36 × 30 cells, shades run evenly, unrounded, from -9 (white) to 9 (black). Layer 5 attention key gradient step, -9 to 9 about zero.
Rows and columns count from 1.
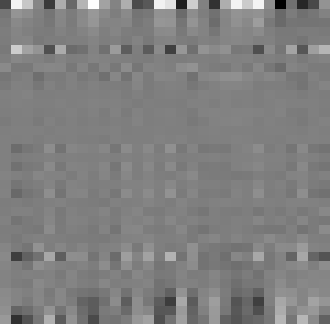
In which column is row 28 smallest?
28
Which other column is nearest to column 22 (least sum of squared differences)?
15
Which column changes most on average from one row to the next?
2
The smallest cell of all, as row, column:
1, 9
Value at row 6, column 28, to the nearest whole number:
3
